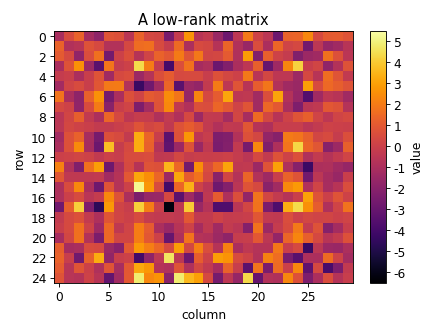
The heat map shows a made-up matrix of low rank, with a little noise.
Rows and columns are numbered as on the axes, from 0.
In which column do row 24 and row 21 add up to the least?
25
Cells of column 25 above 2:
4
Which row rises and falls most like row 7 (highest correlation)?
22
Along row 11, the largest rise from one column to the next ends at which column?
5
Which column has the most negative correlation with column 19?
20
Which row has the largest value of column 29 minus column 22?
17
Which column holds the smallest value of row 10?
11
